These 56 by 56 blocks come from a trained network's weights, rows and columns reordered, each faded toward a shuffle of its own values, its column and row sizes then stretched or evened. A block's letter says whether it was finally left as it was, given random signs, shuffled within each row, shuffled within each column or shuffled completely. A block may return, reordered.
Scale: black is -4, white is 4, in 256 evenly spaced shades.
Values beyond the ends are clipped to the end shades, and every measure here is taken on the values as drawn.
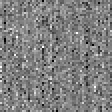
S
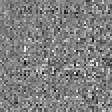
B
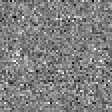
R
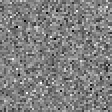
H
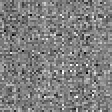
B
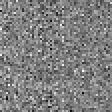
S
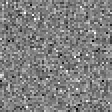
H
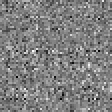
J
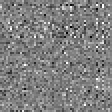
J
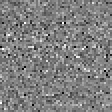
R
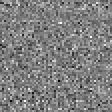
R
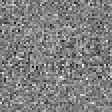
R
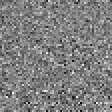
R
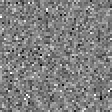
H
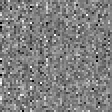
S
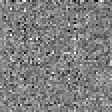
J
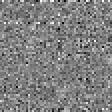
J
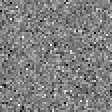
H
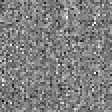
S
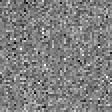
S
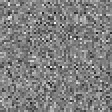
B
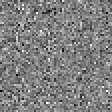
J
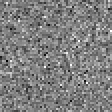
H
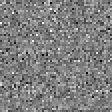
R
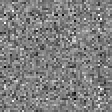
J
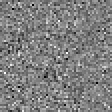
S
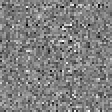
J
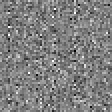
S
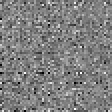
J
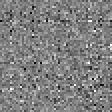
J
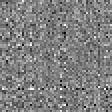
B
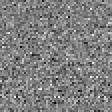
R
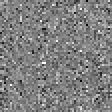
S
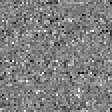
R
